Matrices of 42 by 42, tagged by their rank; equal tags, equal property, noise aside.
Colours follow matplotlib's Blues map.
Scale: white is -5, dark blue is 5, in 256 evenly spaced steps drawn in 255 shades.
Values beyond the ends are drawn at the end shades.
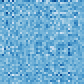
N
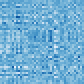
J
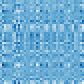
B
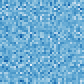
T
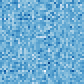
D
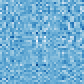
T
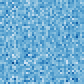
D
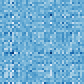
B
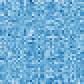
N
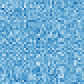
N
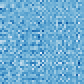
T
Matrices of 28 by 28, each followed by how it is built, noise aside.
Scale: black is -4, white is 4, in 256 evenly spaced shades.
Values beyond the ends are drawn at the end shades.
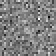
uneven columns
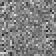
uneven columns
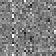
uneven columns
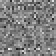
low rank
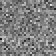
repeating columns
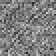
Hankel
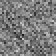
Toeplitz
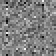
uneven columns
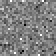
sparse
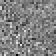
lower triangular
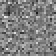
low rank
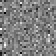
uneven columns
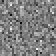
uneven columns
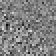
lower triangular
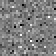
sparse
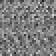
repeating columns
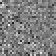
lower triangular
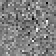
uneven columns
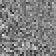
lower triangular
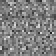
repeating columns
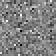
uneven columns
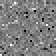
sparse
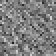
Toeplitz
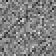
Hankel
